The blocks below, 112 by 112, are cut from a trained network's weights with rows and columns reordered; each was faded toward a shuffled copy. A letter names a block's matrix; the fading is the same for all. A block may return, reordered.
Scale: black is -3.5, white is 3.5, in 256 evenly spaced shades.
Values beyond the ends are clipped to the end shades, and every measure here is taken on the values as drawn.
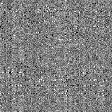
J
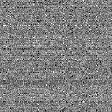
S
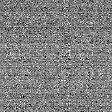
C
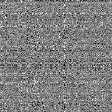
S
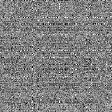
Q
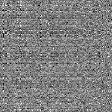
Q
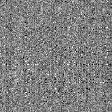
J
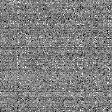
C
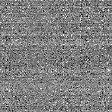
C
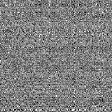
Q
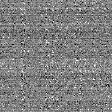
C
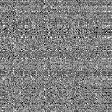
Q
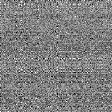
Q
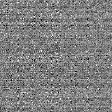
C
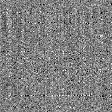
J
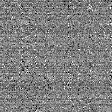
C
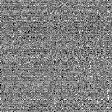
S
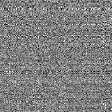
Q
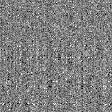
J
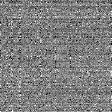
C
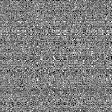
S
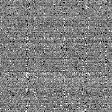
C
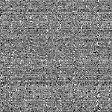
C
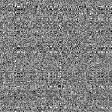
Q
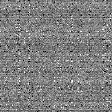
C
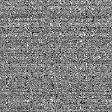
C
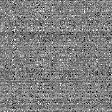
C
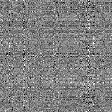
S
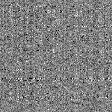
J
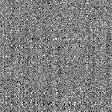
J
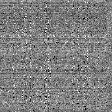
C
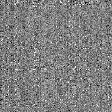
J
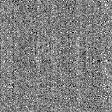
J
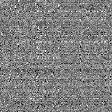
S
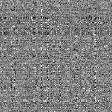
Q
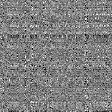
S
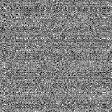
Q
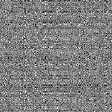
Q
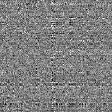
S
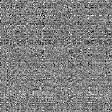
S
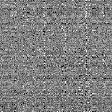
S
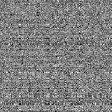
Q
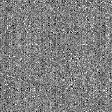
J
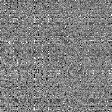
S
